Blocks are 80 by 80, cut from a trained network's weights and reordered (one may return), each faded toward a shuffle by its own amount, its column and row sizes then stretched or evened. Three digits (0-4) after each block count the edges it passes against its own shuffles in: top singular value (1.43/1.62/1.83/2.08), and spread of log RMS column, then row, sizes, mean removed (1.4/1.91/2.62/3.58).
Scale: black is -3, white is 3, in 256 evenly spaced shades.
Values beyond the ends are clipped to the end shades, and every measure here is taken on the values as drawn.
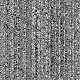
4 2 0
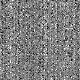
2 2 1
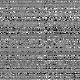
4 2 4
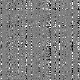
2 4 2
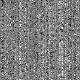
2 3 0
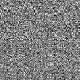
2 1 1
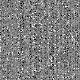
1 2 1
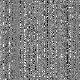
3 4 0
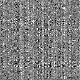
3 2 2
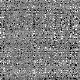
2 2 1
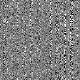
1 4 0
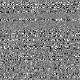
1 1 4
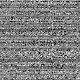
4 1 2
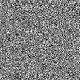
2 0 1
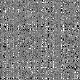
1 3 2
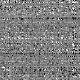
2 2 3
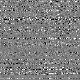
0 1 4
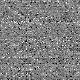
0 1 2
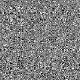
3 2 2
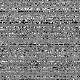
3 0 4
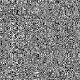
2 2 1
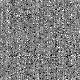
1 1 1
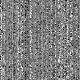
3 3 0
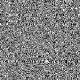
3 1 2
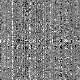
3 3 2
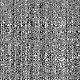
4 0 3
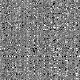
0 2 3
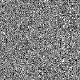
2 2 0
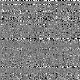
3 2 4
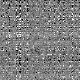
3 3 2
